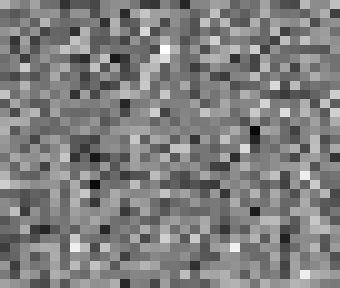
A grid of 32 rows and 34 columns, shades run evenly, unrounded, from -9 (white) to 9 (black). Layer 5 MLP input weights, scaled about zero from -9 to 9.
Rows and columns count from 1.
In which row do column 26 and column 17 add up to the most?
24
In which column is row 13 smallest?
29
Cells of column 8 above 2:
8
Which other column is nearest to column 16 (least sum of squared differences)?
6
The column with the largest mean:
13
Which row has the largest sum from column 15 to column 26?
21
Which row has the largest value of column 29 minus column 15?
4
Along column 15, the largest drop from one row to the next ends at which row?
2
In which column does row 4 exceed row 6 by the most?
17
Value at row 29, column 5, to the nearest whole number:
1
